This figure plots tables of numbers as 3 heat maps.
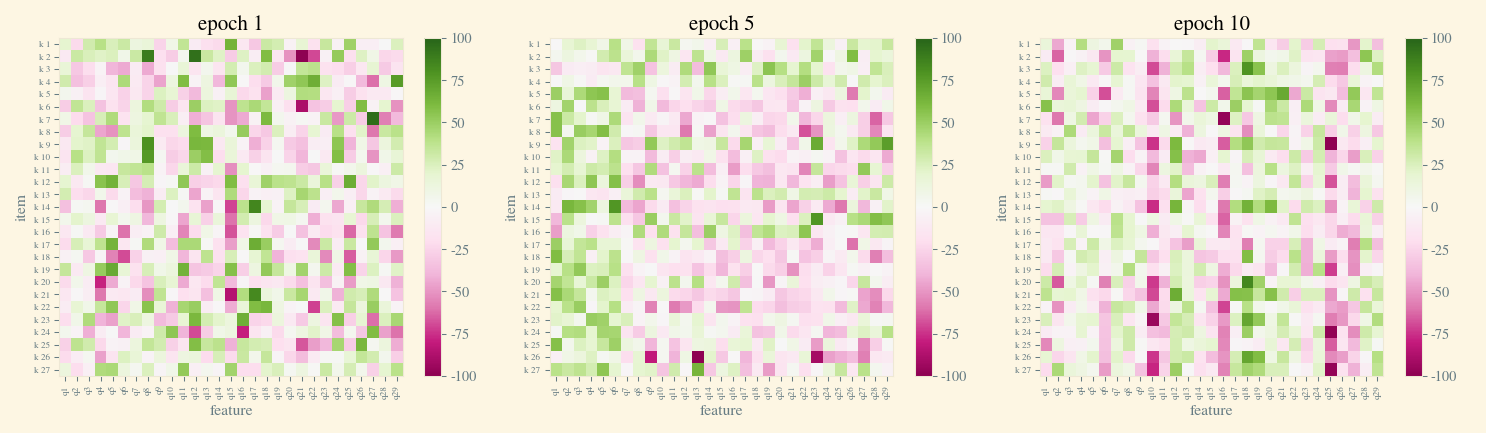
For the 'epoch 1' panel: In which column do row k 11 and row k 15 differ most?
q8
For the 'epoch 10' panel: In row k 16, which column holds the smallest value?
q16
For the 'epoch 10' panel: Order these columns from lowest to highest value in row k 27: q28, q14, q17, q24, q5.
q14, q28, q5, q24, q17
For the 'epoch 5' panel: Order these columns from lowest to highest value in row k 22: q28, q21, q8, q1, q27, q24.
q28, q27, q21, q24, q8, q1
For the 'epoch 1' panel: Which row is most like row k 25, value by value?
k 6
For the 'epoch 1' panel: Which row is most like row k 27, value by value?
k 1
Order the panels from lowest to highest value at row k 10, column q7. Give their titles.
epoch 5, epoch 1, epoch 10
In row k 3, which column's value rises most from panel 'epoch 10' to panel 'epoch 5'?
q10
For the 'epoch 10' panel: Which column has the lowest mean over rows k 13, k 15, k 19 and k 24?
q25
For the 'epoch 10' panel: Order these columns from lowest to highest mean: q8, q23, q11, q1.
q11, q23, q1, q8
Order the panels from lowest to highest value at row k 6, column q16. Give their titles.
epoch 5, epoch 10, epoch 1
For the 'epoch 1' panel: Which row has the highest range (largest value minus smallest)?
k 2
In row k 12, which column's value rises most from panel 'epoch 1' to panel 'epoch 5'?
q2
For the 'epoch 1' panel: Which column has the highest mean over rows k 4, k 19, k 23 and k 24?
q15
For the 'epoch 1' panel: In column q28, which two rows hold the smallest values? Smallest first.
k 7, k 24
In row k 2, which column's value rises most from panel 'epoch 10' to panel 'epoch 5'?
q26
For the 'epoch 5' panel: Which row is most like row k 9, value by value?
k 15
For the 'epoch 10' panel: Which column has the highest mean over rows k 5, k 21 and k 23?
q18
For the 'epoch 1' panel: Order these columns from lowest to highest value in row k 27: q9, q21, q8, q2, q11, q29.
q2, q9, q21, q8, q29, q11
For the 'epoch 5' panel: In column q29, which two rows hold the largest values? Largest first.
k 9, k 15
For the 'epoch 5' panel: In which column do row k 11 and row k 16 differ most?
q22
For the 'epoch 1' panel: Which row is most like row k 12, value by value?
k 19
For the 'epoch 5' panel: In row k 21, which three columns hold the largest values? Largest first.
q1, q2, q3
